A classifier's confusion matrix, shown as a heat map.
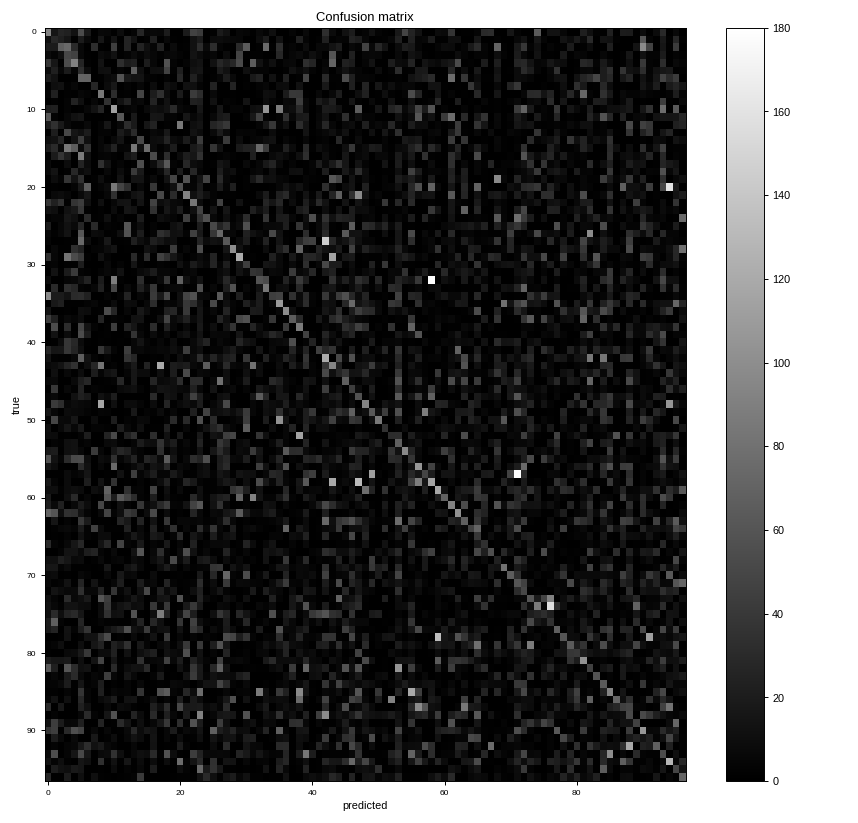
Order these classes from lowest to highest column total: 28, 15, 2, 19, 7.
7, 15, 2, 19, 28
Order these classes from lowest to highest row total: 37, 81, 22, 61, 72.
72, 22, 37, 81, 61
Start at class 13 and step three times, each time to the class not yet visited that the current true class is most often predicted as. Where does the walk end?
17
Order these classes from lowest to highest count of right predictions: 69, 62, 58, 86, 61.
86, 69, 61, 62, 58
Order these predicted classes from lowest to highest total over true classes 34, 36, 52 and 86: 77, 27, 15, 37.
15, 37, 77, 27
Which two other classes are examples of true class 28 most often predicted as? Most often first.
96, 38
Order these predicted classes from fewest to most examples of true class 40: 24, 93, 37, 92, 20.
20, 92, 24, 93, 37
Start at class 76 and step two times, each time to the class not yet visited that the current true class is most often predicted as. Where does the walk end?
90
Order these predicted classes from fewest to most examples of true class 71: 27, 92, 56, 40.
40, 56, 92, 27
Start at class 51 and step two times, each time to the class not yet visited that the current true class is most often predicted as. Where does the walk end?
42
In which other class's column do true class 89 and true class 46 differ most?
95
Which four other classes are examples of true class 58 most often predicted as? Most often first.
47, 43, 56, 39
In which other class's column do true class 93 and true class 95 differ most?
85
